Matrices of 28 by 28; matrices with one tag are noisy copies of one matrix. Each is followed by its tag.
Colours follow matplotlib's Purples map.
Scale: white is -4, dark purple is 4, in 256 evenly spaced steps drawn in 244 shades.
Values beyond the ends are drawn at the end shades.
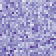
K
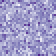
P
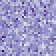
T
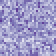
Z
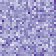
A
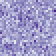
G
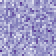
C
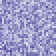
K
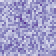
G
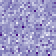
K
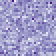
Z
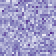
Z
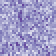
G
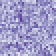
G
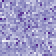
G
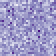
A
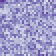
P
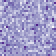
K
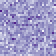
C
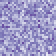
T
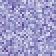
K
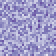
T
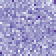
C
